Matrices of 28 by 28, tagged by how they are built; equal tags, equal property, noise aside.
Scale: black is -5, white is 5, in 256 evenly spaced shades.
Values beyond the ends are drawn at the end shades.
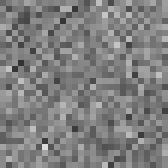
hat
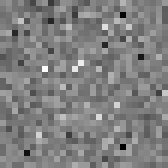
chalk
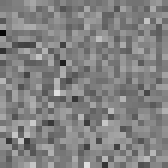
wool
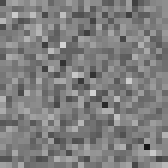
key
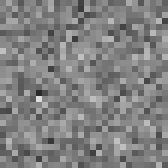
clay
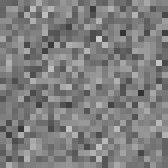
hat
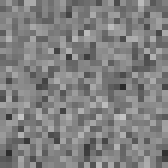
clay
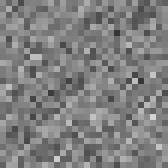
hat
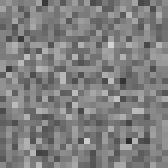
clay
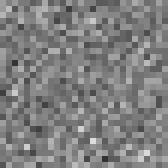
hat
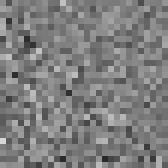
wool
